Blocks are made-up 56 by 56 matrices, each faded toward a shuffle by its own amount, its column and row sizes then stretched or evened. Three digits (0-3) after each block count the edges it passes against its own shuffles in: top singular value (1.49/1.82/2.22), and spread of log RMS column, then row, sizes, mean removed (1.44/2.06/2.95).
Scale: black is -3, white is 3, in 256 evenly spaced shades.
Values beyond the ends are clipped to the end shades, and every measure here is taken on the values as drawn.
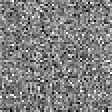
1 0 0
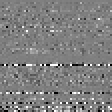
2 0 3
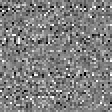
2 0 2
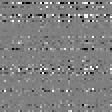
2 1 3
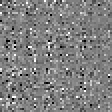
0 2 2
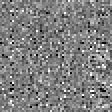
1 2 1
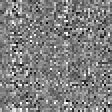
1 2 1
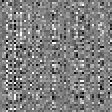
3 3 1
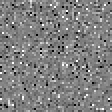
0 1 0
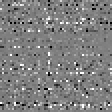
0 1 3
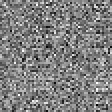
2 1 0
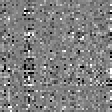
2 2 2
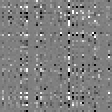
3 3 2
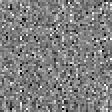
1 1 0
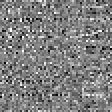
2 0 2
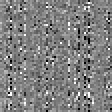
2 3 0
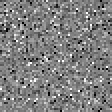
0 0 0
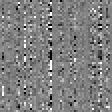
2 3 0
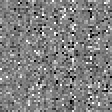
0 2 0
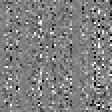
0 3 0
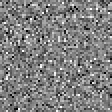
0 0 0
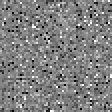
0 1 0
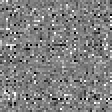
1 1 2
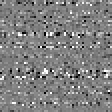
2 1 3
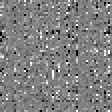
0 3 1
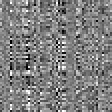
3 3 1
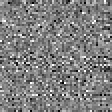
2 0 2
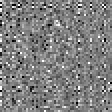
3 2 1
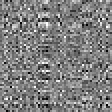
3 2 2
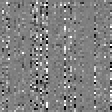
0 3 0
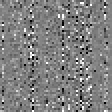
1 3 0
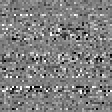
0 0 3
